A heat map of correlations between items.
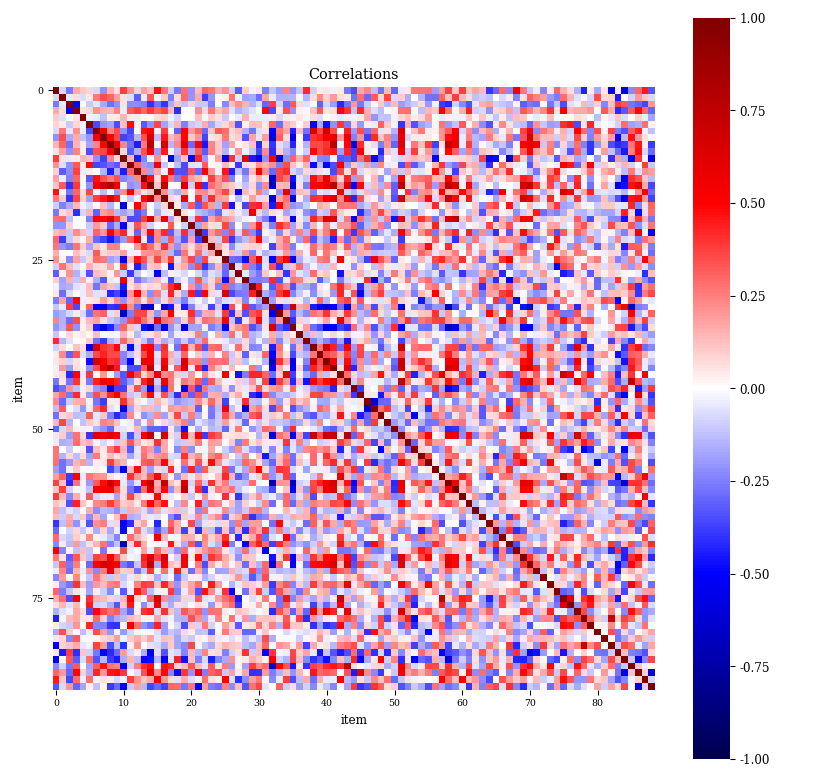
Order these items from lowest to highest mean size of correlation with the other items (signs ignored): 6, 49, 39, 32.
49, 39, 6, 32
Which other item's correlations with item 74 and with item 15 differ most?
75
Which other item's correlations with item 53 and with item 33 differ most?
10
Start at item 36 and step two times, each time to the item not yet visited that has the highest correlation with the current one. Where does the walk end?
82
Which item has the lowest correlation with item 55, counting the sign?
80
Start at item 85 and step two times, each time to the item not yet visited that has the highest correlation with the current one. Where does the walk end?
51
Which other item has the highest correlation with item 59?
19
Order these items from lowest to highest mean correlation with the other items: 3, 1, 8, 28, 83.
83, 28, 1, 8, 3
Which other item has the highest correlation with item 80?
47
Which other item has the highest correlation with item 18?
29
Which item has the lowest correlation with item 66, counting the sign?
27
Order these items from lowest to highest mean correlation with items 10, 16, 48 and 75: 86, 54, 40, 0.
40, 54, 0, 86
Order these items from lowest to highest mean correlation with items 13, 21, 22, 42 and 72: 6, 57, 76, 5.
5, 76, 6, 57
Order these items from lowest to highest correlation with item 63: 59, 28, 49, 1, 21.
49, 1, 59, 21, 28
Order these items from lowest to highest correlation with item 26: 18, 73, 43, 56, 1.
56, 73, 43, 18, 1
